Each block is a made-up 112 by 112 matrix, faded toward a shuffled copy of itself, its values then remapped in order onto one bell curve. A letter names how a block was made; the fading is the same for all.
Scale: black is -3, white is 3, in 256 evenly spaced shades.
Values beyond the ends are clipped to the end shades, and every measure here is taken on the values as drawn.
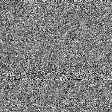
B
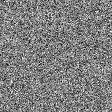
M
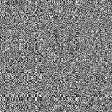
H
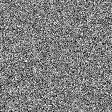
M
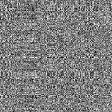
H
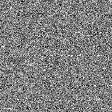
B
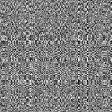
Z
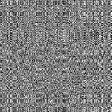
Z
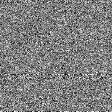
B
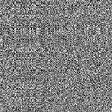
H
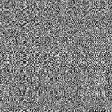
H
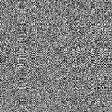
H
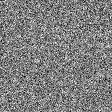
M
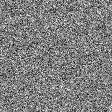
M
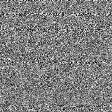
B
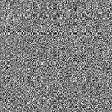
H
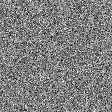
M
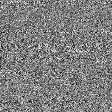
B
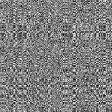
Z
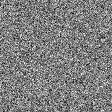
M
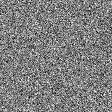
M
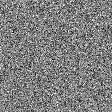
M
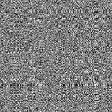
H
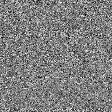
B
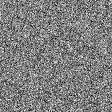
M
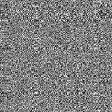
H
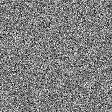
M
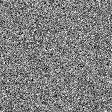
M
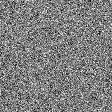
M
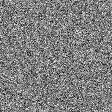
M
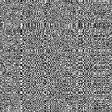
Z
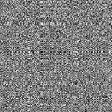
H
